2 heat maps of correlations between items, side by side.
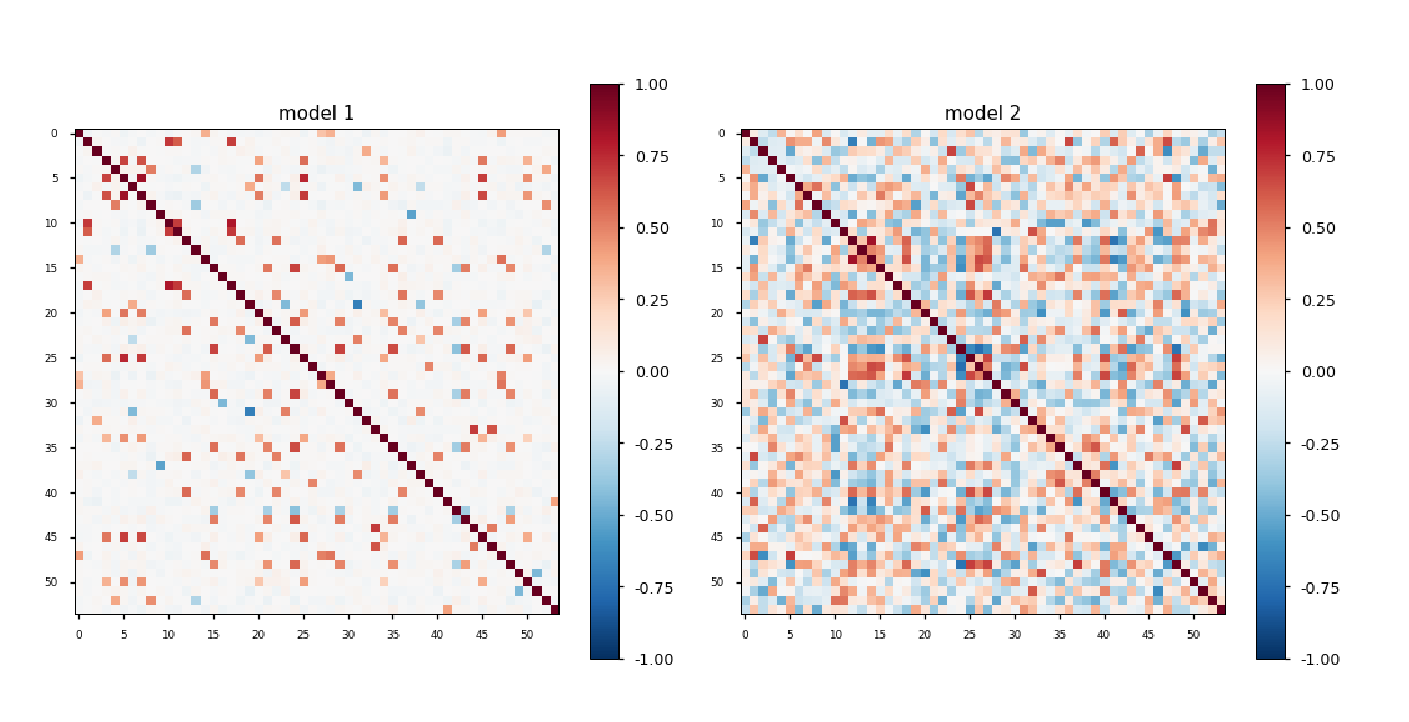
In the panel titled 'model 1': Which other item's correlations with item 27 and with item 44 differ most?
33
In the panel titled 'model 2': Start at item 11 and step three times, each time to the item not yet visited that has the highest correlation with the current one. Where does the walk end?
40
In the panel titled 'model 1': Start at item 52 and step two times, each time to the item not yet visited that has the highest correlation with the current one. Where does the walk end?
4
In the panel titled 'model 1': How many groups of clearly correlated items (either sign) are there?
14
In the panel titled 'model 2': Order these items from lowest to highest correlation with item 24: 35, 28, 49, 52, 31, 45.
31, 45, 49, 35, 52, 28
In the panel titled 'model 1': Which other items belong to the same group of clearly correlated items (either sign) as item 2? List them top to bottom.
32
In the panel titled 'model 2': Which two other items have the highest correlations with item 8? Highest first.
25, 6
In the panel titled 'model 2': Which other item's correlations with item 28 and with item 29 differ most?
11
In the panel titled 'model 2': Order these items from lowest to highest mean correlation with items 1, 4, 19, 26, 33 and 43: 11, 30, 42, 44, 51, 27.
30, 42, 11, 51, 44, 27
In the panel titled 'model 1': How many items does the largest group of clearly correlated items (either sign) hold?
8
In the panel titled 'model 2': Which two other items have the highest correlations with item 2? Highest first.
23, 44
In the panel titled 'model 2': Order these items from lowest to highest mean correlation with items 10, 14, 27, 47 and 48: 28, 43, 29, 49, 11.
29, 28, 11, 49, 43
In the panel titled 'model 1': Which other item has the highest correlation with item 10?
17
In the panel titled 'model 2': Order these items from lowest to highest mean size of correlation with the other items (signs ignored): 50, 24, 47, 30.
50, 30, 47, 24
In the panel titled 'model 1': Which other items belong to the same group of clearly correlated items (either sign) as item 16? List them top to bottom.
30
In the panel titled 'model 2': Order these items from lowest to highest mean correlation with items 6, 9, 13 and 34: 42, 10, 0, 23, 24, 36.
24, 10, 42, 0, 23, 36
